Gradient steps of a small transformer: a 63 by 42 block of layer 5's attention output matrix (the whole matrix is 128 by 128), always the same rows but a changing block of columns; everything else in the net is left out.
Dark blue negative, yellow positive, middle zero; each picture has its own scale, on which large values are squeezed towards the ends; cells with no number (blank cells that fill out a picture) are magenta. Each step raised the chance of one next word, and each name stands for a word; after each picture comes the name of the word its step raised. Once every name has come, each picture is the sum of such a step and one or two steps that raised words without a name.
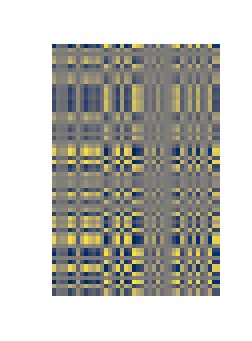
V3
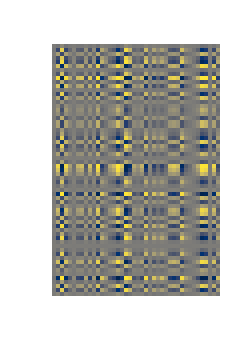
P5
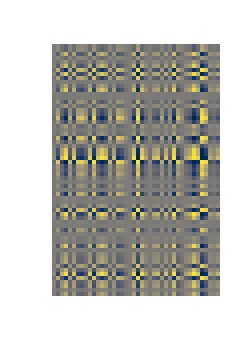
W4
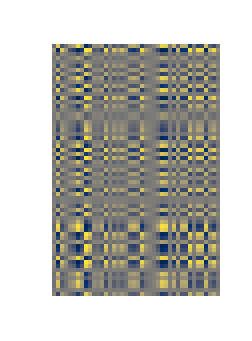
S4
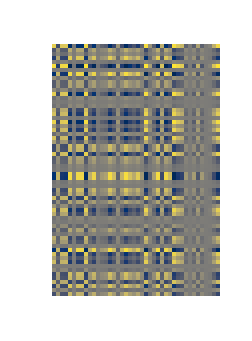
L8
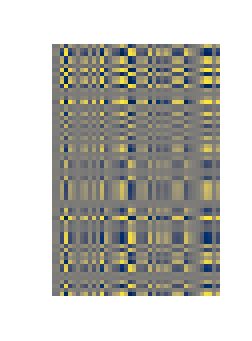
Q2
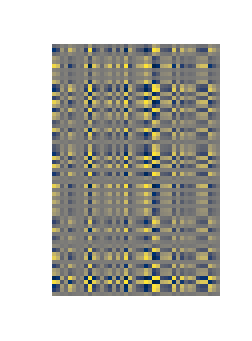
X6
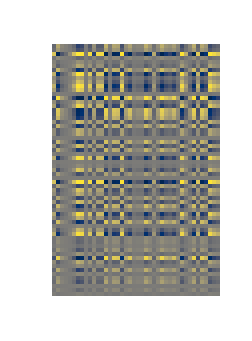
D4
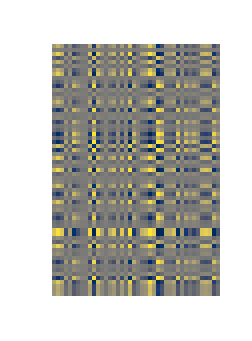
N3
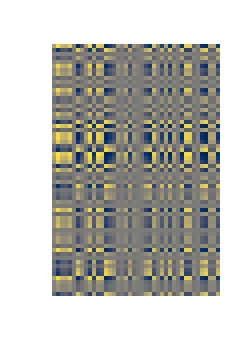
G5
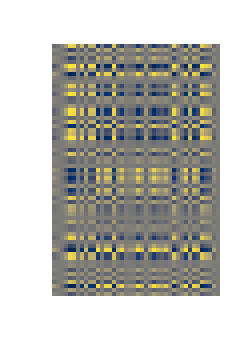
L8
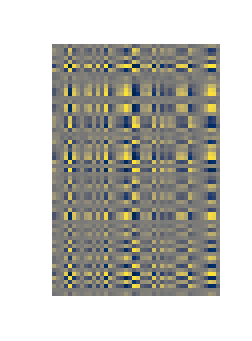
W4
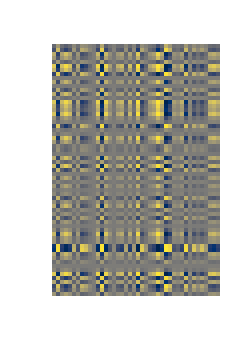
X6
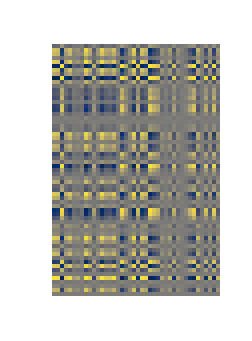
P5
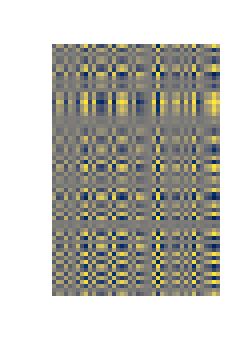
V3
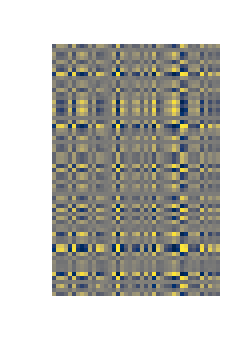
G5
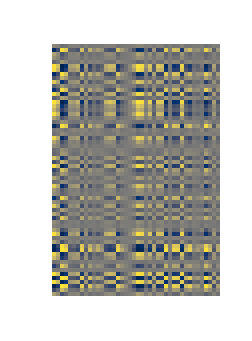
X6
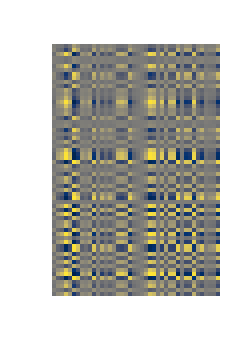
W4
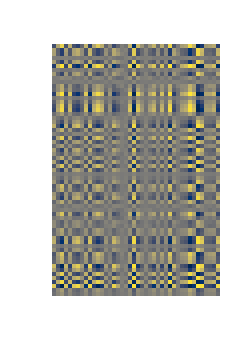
V3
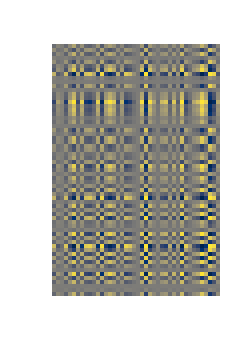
V3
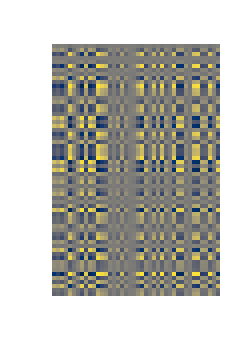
W4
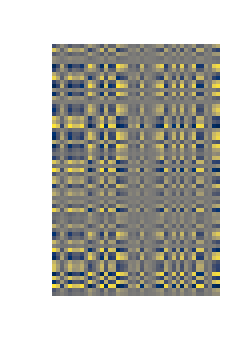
W4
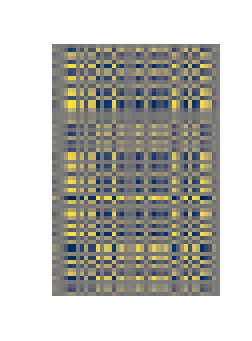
D4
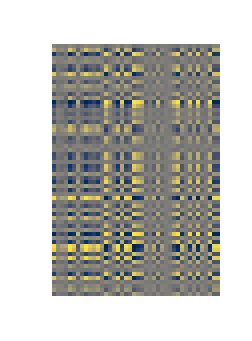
D4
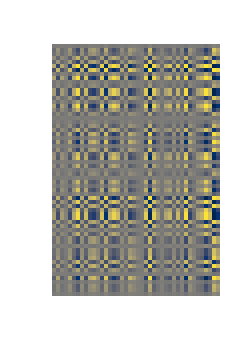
D4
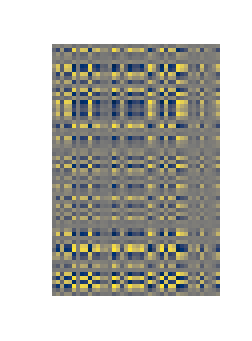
X6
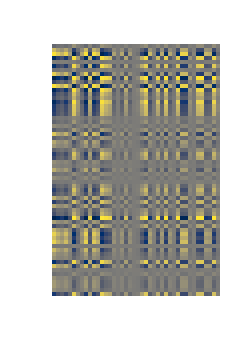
Q2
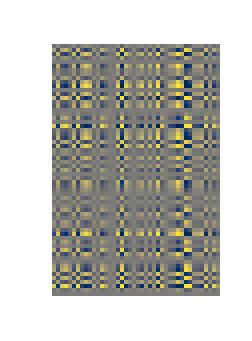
D4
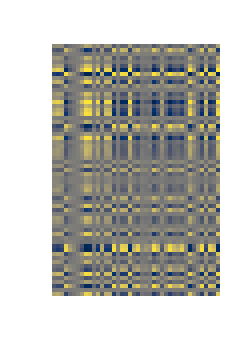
Q2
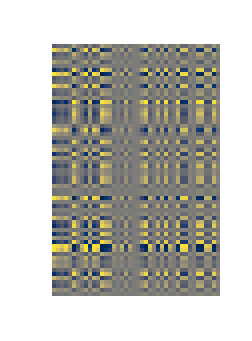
S4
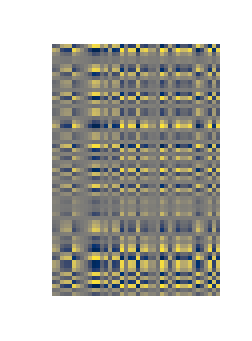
S4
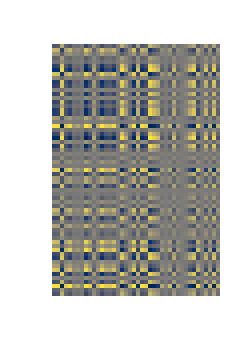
Q2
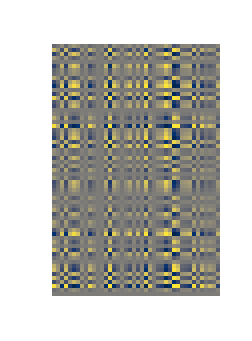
D4
